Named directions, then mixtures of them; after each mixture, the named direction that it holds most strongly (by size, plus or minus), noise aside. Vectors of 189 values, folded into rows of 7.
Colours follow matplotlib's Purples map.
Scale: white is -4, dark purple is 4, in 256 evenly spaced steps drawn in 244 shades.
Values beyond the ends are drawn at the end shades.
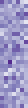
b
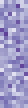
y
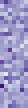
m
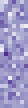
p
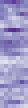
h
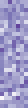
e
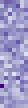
m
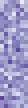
y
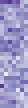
h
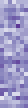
e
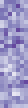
y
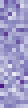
y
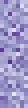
y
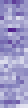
h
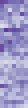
h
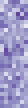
p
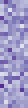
m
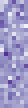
p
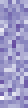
e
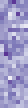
p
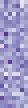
y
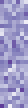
b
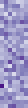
m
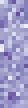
p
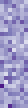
m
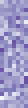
e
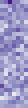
e
